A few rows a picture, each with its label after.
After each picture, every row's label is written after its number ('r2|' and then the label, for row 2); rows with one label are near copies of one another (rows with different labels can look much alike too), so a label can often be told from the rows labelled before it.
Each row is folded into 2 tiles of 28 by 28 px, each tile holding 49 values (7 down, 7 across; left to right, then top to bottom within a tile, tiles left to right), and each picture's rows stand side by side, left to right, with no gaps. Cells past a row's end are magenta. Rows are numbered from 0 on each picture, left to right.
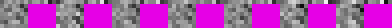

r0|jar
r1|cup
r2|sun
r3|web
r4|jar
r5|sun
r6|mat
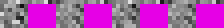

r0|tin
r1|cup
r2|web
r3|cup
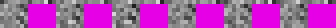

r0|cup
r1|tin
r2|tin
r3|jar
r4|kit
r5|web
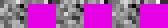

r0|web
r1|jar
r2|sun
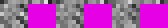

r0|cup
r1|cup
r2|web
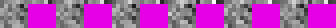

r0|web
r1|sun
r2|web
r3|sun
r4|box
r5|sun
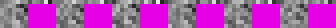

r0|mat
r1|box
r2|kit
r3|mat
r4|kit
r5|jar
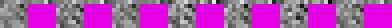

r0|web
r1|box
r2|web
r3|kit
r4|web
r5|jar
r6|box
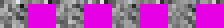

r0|web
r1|kit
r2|web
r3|cup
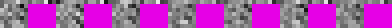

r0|web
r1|cup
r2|sun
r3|tin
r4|jar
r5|mat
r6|web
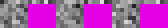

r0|kit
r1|sun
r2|tin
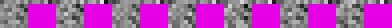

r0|jar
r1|jar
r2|cup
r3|cup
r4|web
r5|jar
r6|kit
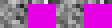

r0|sun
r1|kit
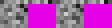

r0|jar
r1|jar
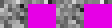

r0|web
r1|box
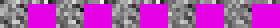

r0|kit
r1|box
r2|kit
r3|tin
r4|box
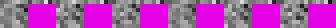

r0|mat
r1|web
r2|jar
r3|mat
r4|web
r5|jar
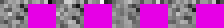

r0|jar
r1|sun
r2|mat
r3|jar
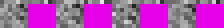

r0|web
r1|sun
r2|tin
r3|mat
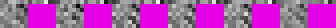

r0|sun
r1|jar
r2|cup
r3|cup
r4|cup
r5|web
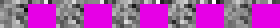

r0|mat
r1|box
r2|kit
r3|kit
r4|sun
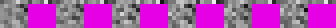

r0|mat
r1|jar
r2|jar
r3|sun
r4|web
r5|box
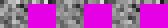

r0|kit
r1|sun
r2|jar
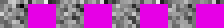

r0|sun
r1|jar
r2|cup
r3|web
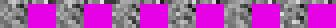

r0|sun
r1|sun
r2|cup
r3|jar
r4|mat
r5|tin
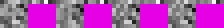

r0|kit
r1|mat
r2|box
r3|box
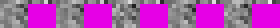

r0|mat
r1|mat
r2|web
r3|mat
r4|sun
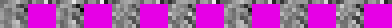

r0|mat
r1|mat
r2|cup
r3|cup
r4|mat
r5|cup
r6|cup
